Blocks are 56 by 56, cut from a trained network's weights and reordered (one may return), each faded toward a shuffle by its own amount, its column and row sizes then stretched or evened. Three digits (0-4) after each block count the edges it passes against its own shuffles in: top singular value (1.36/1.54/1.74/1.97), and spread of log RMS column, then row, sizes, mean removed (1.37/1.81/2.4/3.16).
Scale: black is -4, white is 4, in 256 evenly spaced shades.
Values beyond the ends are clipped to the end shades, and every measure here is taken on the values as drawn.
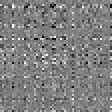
4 3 3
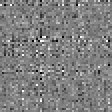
1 2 3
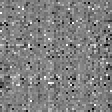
1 2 2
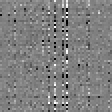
4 3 0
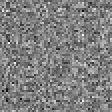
3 1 1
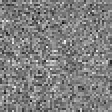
1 1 1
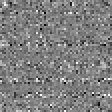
1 2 3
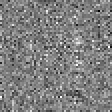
3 2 2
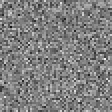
3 0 0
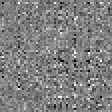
2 3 2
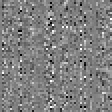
0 4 0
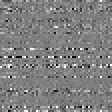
2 1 4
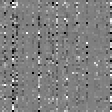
2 4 1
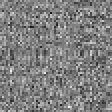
3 2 1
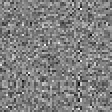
4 2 1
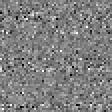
0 0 3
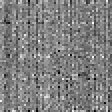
4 1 2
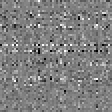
2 3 3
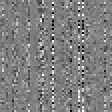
4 4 0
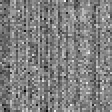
4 0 0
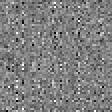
3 3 2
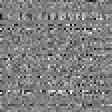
3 2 4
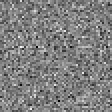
1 0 1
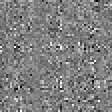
2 3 2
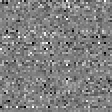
1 1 3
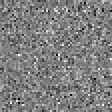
0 0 1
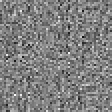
3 2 0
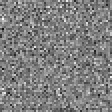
0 1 0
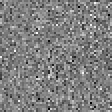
0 2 0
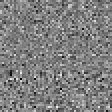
1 1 2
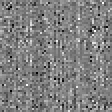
2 1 1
